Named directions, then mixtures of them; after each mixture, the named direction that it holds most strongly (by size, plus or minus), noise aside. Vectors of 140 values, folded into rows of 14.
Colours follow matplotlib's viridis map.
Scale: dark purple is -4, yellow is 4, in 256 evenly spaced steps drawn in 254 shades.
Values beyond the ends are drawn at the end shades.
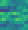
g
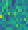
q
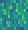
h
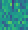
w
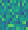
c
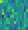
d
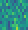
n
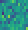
d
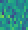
d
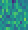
q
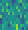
n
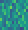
h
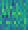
h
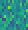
c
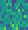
n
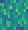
h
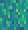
h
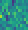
q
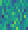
n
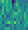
d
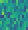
d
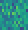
h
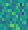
c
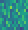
h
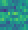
g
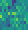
q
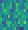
h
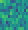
h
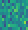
c
